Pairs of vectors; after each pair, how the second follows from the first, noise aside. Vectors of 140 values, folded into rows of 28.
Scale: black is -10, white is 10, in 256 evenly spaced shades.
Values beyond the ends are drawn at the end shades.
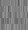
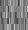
scaled up.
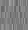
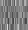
reversed, scaled up.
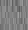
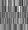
negated, scaled up.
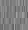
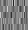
reversed, negated, scaled up.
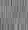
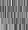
negated, scaled up.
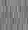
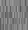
copied.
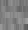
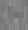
wrapped around, negated, shrunk.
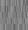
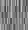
scaled up.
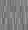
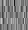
reversed, negated, scaled up.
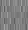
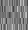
reversed, scaled up.
